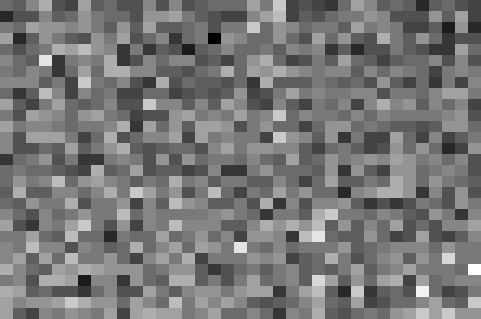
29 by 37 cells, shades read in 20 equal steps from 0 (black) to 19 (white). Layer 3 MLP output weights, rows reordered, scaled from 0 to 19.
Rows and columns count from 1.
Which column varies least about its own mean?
8
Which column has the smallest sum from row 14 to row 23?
35
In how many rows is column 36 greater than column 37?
15
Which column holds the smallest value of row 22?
9
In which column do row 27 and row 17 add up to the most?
33
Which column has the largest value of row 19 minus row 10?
21
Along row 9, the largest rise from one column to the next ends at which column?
4
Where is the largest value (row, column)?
25, 37
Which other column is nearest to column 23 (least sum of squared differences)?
31
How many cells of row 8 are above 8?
13
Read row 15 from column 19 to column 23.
8 10 8 7 12
